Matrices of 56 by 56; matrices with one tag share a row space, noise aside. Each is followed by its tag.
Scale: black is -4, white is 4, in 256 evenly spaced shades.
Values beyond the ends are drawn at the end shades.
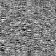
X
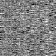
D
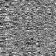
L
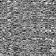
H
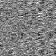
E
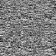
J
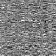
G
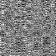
X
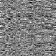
J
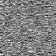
J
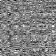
H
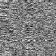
L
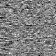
L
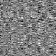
E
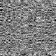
J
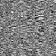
E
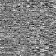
D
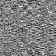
E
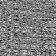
H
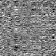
H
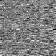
D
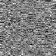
J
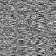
E
